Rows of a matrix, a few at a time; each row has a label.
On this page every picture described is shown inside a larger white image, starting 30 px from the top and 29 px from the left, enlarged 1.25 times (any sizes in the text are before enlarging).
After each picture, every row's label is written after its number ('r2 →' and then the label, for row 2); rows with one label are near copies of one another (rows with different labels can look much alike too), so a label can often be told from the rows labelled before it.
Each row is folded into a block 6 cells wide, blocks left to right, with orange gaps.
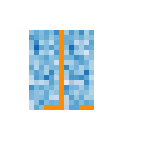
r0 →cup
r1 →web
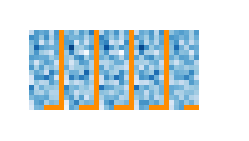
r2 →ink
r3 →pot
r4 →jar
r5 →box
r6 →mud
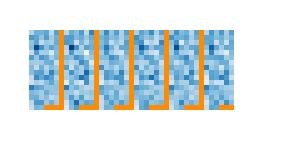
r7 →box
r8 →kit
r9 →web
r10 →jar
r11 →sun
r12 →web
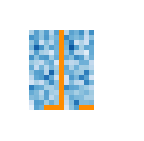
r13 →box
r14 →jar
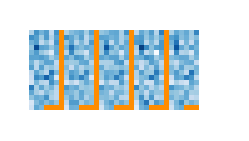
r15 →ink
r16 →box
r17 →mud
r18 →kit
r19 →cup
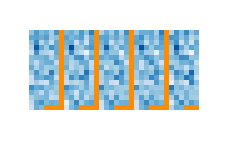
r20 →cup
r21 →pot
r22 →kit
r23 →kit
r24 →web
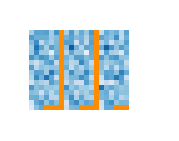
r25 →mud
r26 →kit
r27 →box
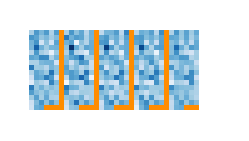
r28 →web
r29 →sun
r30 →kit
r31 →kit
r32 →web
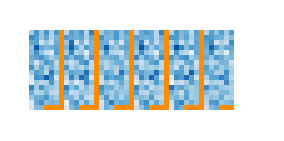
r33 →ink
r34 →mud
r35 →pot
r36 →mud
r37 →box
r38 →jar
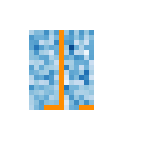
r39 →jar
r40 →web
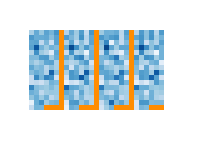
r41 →pot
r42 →box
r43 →sun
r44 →box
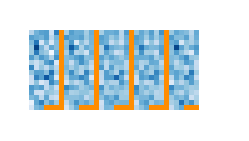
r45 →mud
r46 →sun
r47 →ink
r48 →ink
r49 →sun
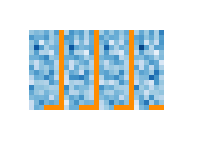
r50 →sun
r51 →ink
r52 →sun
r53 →kit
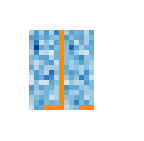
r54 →cup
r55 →sun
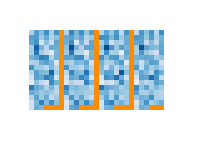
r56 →web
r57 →web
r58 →box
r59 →ink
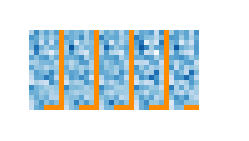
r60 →web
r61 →sun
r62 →sun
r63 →jar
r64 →ink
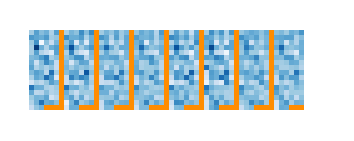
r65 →sun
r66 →pot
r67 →box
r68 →sun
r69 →box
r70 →web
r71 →sun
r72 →pot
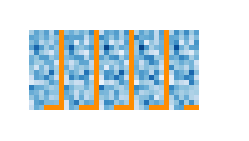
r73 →box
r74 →pot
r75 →box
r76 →sun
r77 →web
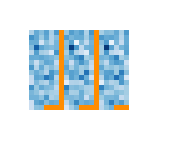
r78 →ink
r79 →sun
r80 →sun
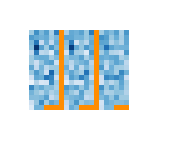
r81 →cup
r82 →cup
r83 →ink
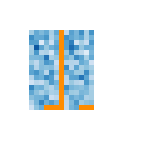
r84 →sun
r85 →jar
